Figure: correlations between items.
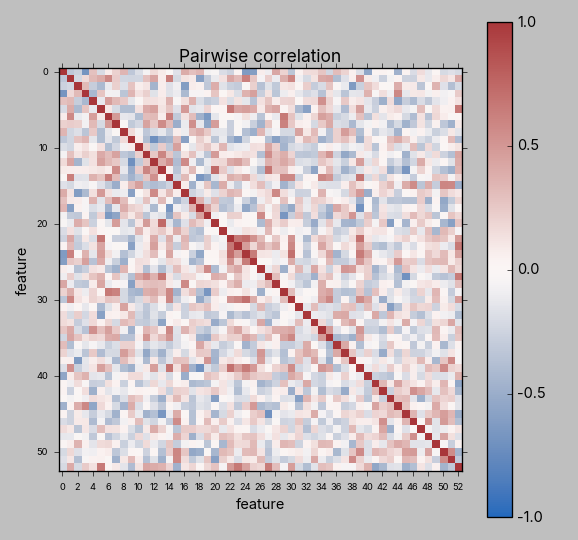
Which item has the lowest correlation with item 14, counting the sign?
18
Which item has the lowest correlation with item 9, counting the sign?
12
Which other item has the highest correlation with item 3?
44
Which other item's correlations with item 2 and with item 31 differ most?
38
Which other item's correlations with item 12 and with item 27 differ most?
10
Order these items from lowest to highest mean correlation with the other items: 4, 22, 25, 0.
0, 4, 25, 22
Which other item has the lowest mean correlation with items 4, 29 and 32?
19
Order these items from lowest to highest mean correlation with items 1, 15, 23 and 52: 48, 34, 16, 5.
48, 16, 34, 5
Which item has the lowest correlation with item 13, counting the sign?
45
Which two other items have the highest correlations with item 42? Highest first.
46, 47
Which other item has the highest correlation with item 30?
24
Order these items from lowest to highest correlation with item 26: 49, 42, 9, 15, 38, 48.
42, 49, 9, 48, 15, 38
